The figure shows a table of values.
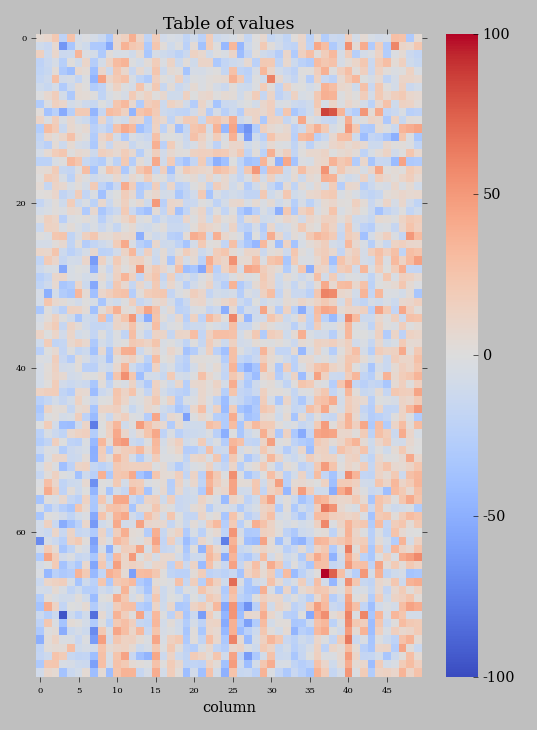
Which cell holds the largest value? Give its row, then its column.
65, 37
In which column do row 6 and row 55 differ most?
38
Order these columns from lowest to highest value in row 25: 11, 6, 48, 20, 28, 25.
28, 6, 20, 48, 25, 11
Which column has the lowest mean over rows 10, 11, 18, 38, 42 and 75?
27
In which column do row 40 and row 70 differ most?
3
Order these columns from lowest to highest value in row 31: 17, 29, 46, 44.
17, 46, 29, 44
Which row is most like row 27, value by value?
54
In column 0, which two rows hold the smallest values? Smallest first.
61, 73
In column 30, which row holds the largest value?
5
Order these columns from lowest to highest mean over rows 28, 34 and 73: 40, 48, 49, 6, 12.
6, 49, 48, 12, 40
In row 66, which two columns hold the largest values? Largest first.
25, 40
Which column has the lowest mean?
7
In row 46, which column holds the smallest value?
19
